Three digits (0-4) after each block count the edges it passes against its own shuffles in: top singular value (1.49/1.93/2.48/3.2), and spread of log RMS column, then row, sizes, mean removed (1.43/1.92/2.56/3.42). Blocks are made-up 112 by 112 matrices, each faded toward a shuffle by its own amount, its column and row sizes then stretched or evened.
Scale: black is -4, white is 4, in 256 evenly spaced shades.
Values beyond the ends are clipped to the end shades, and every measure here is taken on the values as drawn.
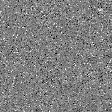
1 1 0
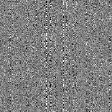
2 4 0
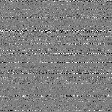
3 0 4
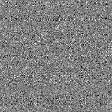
2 0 2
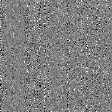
0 4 0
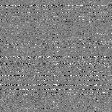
1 1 4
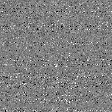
0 1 3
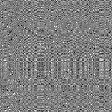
4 1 2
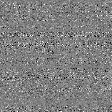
1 0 3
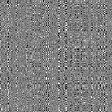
4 4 2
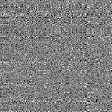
3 1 3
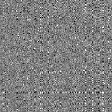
3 3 2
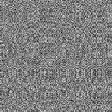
3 1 0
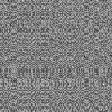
4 2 1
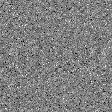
1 0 0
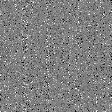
0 3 1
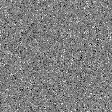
1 0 0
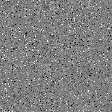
1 1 0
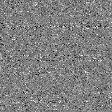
1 0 3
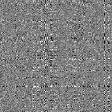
3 3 3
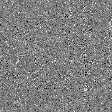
0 2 1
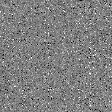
0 2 0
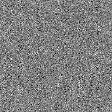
1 3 1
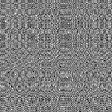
4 0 2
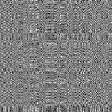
4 3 2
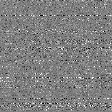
1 1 4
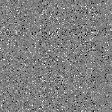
2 2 1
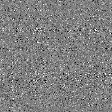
0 1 3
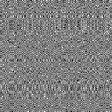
4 0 3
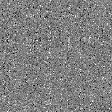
1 2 0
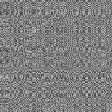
4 0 3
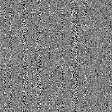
1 4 0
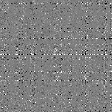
3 3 3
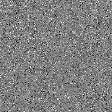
0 1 1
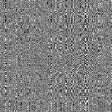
4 4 1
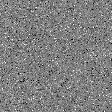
1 0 0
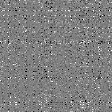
2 3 3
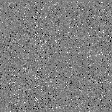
0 2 1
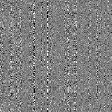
3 4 0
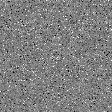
1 0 1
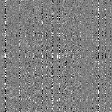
3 4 2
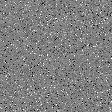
0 0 0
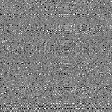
3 0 3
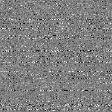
0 0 4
